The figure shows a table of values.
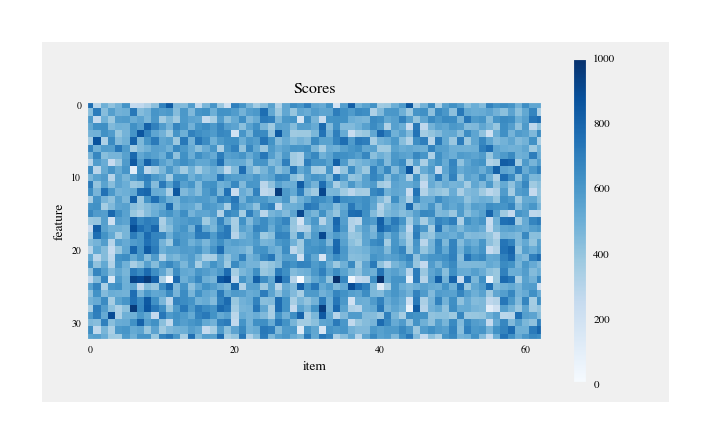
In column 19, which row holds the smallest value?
0
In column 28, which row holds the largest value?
9
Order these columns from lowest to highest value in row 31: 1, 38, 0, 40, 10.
1, 10, 38, 40, 0
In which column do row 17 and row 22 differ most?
6
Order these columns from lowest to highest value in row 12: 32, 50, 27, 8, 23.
50, 27, 23, 8, 32
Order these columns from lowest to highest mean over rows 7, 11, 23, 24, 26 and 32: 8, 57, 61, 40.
61, 40, 57, 8
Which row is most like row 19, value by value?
10
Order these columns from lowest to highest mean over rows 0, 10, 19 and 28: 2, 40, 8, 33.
33, 2, 40, 8
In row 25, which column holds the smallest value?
40
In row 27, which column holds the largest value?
8
